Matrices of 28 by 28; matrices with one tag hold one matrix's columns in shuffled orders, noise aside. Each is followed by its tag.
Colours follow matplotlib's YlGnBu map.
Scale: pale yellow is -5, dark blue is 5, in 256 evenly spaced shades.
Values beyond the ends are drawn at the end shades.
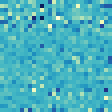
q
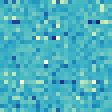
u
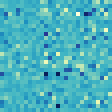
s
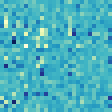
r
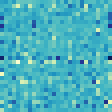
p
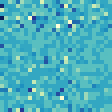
q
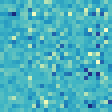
s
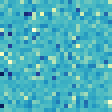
s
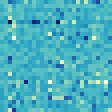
u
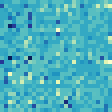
p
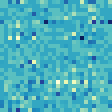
u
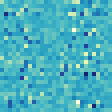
s
